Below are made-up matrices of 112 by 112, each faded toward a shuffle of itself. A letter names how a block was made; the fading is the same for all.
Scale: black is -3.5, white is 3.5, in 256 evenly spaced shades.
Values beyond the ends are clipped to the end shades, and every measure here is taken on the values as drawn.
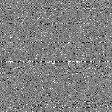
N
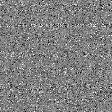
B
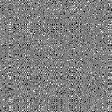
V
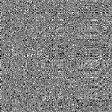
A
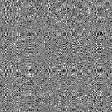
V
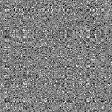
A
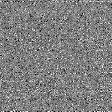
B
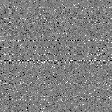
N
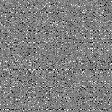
N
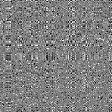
V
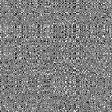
V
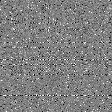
N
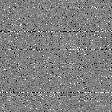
N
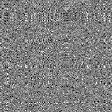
A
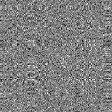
A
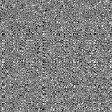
A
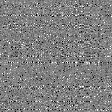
N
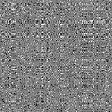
V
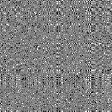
V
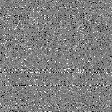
N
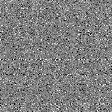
B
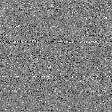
B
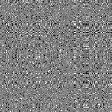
V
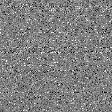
B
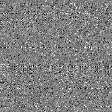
B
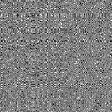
V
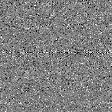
B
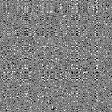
V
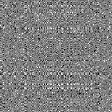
V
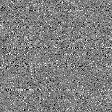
B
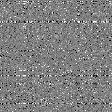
N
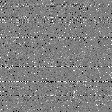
N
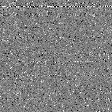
B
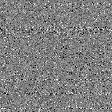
B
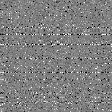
N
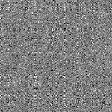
A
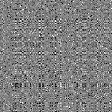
V
